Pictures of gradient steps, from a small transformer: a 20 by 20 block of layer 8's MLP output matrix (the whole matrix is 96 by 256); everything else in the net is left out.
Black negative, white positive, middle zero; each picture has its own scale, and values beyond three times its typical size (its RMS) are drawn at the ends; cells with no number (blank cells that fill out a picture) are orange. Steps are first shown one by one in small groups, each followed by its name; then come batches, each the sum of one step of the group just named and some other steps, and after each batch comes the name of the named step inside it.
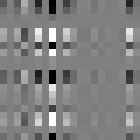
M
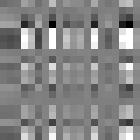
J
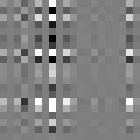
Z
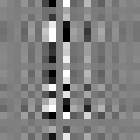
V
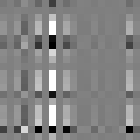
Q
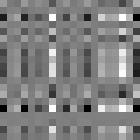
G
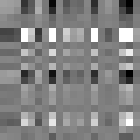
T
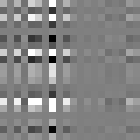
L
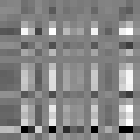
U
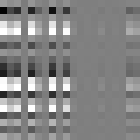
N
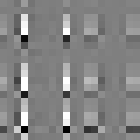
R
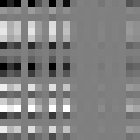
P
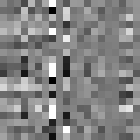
N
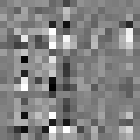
J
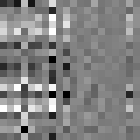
P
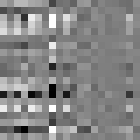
N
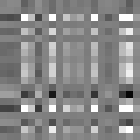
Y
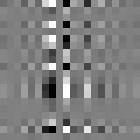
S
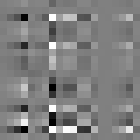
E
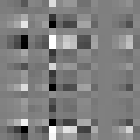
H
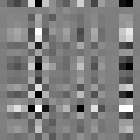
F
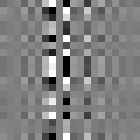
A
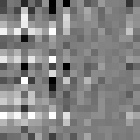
A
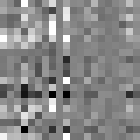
A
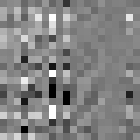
E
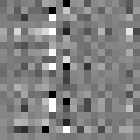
E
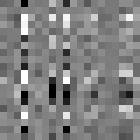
Y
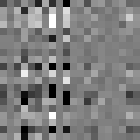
A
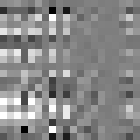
E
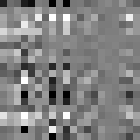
E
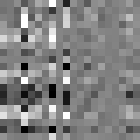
S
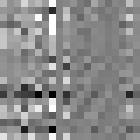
S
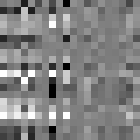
S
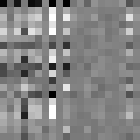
S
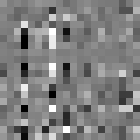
E
